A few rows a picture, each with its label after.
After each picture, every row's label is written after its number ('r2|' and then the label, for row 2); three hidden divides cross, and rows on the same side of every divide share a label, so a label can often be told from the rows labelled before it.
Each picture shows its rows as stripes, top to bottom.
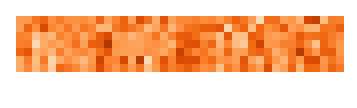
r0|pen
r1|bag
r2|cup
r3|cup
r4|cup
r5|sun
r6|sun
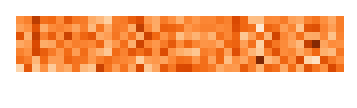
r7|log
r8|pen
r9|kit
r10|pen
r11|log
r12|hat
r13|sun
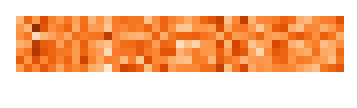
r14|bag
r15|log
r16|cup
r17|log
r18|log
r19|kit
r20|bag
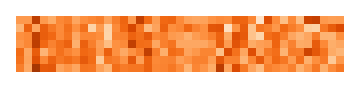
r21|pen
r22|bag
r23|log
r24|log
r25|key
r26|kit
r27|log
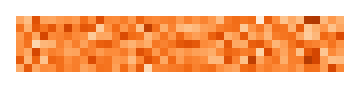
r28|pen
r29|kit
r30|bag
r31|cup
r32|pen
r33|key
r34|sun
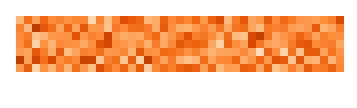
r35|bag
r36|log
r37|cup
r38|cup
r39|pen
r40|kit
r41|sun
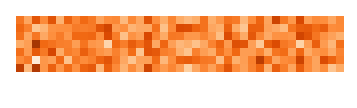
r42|kit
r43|cup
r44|key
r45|log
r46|kit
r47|cup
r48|kit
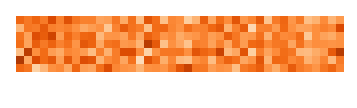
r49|kit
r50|bag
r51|kit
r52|kit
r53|bag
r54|kit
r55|cup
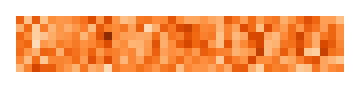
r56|key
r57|sun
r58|cup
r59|cup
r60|hat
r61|key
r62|log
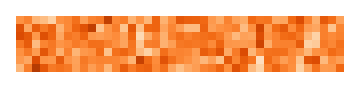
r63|cup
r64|kit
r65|hat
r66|hat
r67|bag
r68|pen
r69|log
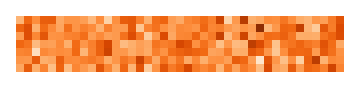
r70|bag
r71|hat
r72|bag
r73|cup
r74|cup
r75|pen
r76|sun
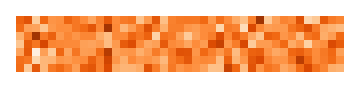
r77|hat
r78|key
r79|log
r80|bag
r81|cup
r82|cup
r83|key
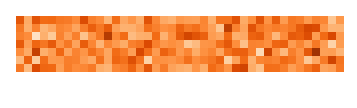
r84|kit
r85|key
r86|cup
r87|kit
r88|pen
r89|bag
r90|log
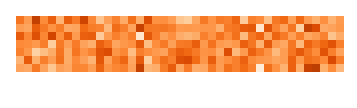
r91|kit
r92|pen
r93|kit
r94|sun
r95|cup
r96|sun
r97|pen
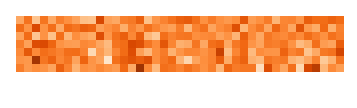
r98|sun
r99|kit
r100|sun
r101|log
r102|bag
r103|log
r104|pen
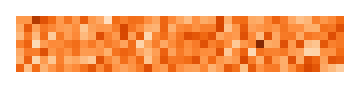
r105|log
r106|bag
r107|sun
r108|hat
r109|bag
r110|sun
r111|key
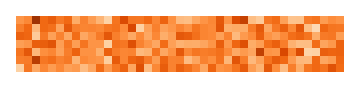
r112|log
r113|hat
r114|cup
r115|log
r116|hat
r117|log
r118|sun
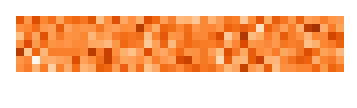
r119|kit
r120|pen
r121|bag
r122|bag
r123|key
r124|cup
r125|sun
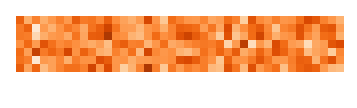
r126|key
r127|cup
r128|cup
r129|bag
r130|kit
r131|cup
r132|key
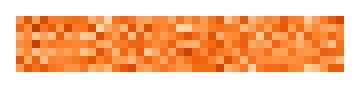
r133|bag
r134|kit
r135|sun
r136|log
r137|sun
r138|key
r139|bag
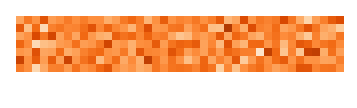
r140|bag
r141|key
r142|log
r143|cup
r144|pen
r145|kit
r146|cup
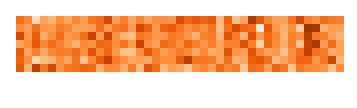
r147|cup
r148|pen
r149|key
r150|pen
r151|key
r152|cup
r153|kit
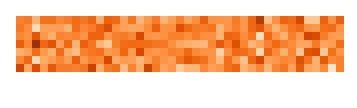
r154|hat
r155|cup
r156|pen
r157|log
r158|pen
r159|cup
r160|kit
